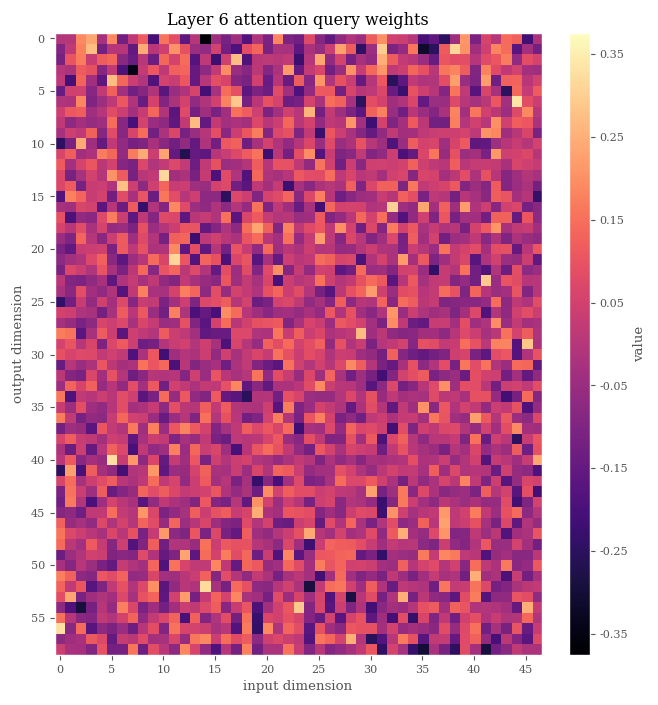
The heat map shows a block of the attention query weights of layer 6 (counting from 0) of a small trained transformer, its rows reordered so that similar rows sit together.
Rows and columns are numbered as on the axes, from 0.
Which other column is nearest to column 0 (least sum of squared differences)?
40
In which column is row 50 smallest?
10
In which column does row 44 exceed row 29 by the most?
19
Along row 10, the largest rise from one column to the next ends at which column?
2
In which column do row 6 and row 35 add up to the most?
44
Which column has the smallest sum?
7
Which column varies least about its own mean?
4
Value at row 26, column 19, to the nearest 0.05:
-0.05
